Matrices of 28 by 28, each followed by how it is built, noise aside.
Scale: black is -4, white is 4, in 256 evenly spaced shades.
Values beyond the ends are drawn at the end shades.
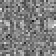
blocks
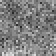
smooth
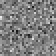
low rank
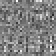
low rank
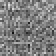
blocks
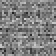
blocks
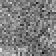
smooth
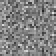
repeating rows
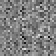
low rank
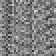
repeating rows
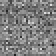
blocks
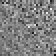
upper triangular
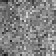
smooth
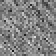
Toeplitz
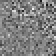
upper triangular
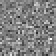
low rank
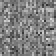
blocks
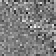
upper triangular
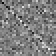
diagonal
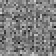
blocks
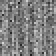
blocks
